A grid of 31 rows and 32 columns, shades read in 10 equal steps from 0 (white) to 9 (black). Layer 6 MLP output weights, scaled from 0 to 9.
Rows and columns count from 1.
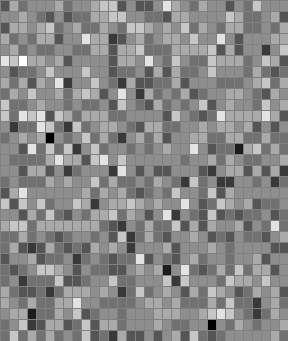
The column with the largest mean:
8
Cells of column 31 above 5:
6
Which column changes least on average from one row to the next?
28
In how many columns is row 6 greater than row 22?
5
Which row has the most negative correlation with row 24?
12
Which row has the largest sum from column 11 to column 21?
31
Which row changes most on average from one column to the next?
14
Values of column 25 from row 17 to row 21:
7 6 2 6 4
